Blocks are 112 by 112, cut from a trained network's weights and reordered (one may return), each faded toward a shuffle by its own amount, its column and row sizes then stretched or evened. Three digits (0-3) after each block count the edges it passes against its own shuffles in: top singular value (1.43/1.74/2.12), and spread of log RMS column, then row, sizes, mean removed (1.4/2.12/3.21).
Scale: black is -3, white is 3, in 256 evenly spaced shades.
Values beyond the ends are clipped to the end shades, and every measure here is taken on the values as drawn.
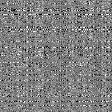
2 0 3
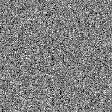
1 1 0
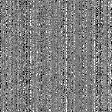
3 3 1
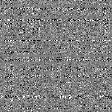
1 2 3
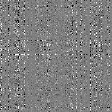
1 3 2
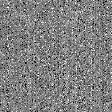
0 2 0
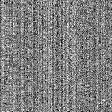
3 1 0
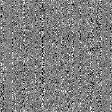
1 3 0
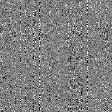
2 3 1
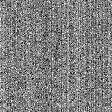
2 0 0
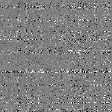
0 2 3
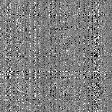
2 3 2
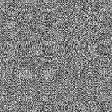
3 1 0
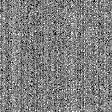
2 1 1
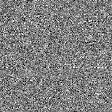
1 0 2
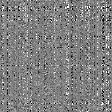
2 3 2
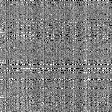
3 0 3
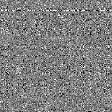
2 2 2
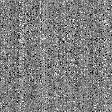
1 1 1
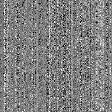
2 3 0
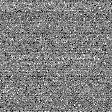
1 0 1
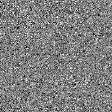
0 1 2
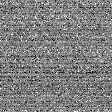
2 0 2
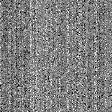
2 2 0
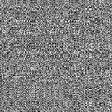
3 1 2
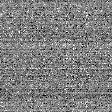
2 1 1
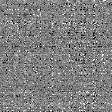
1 2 2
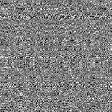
3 0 3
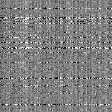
3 0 3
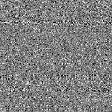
2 0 2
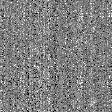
1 2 1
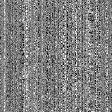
3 3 0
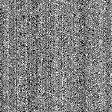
2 1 0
